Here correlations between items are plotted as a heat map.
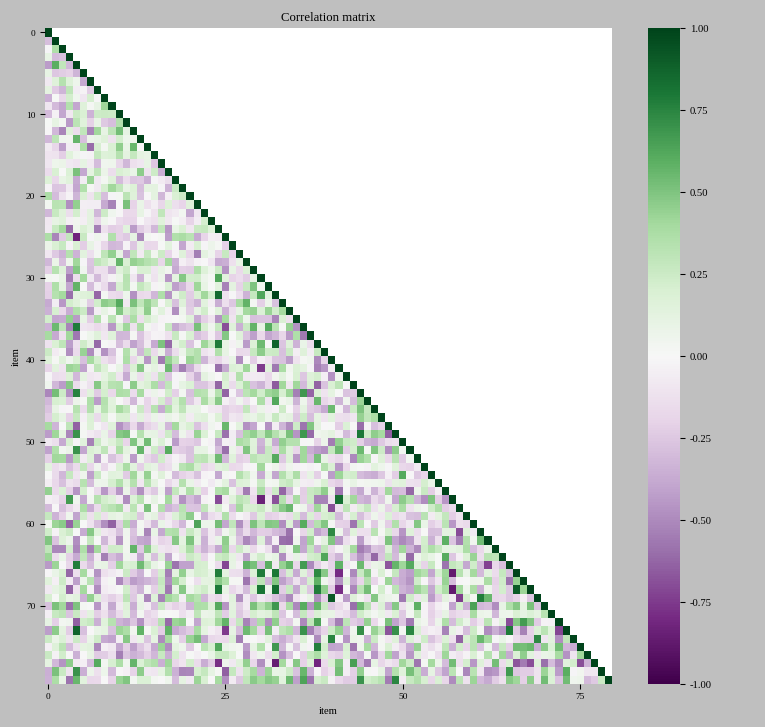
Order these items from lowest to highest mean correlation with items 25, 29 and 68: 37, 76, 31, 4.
4, 37, 31, 76
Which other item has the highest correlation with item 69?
40
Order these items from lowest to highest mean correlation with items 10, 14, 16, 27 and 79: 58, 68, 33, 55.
68, 55, 33, 58
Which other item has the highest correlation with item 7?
77
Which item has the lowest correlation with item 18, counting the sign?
65
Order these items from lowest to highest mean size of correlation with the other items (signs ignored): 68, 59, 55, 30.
55, 59, 30, 68
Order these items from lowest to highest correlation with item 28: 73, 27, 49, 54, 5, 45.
45, 5, 27, 54, 49, 73
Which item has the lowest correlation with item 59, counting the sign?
78
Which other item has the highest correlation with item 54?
50
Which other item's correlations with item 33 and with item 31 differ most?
60
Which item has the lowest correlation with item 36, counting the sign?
25
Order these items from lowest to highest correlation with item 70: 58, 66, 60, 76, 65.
76, 58, 65, 66, 60
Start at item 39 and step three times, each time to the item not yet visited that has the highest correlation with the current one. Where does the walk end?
62
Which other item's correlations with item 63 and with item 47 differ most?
44
